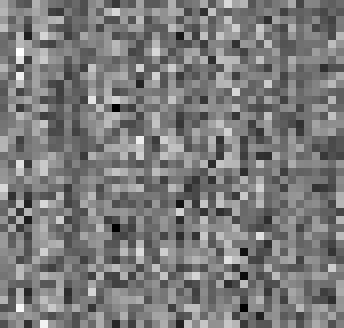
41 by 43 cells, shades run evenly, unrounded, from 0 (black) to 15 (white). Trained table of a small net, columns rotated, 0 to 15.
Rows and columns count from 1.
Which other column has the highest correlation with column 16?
35
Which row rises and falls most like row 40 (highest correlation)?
17
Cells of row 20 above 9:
10
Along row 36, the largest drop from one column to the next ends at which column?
29
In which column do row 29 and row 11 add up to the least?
15
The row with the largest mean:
39
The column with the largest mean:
6
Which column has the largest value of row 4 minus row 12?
1
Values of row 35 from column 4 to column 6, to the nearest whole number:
7 8 11
